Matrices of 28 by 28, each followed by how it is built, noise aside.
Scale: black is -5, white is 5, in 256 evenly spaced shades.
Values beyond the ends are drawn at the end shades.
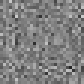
low rank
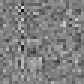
low rank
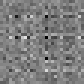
low rank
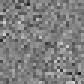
block diagonal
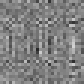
low rank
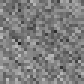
Toeplitz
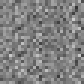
repeating rows
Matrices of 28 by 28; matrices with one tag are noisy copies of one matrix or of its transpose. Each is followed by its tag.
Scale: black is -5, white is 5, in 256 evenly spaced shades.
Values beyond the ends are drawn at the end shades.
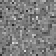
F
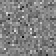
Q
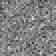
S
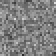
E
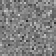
E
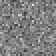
F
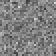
E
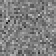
Q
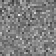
F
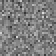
F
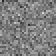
F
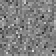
S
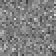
E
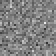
S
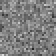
E
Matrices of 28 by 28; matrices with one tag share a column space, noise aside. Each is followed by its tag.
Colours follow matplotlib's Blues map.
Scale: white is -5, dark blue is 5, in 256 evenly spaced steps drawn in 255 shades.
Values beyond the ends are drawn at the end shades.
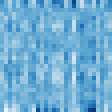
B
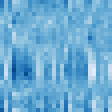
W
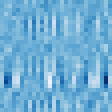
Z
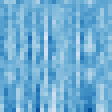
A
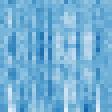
A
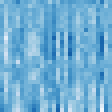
A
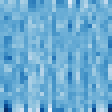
B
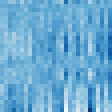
A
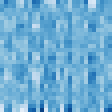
B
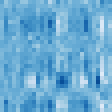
Z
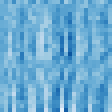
A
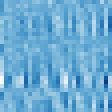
Z
